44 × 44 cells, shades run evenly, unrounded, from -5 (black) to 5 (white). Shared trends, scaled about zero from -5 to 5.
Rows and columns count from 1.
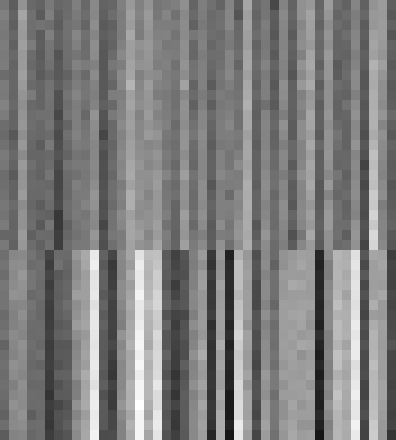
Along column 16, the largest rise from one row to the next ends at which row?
26
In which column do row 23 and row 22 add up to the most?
42
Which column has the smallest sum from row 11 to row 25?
7
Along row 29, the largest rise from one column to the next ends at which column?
27
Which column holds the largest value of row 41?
16
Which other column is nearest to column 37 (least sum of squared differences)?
3
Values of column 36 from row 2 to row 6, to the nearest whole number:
-1 -1 -1 -1 -1
